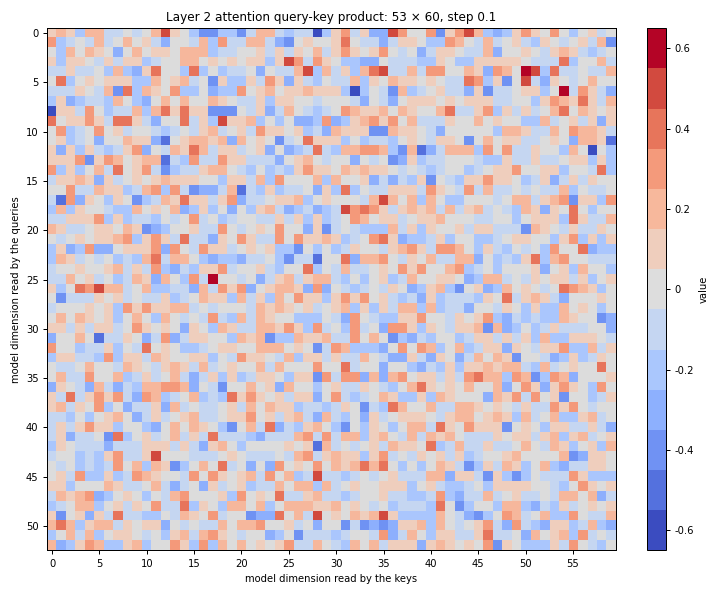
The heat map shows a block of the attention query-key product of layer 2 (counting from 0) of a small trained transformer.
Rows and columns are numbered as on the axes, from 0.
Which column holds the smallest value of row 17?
1
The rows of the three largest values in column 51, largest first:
4, 23, 37
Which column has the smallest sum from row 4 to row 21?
17
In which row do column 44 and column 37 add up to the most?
0
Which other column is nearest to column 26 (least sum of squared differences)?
30
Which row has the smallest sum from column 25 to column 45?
50
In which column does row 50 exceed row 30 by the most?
46
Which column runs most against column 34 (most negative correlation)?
22
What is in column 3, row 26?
0.4
